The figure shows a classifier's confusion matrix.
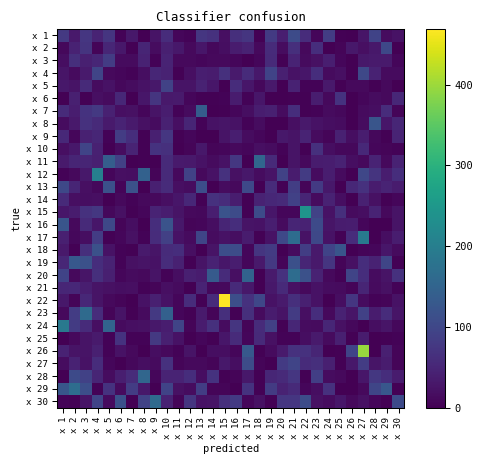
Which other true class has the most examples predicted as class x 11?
x 24
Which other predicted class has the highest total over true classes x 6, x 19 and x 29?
x 2
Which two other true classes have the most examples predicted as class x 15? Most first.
x 22, x 18
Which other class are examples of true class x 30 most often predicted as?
x 9
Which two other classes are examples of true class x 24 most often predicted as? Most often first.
x 1, x 5
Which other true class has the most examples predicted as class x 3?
x 23
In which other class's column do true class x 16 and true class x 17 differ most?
x 27
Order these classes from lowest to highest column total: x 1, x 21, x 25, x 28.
x 25, x 28, x 1, x 21
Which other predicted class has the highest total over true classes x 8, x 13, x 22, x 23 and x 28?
x 15
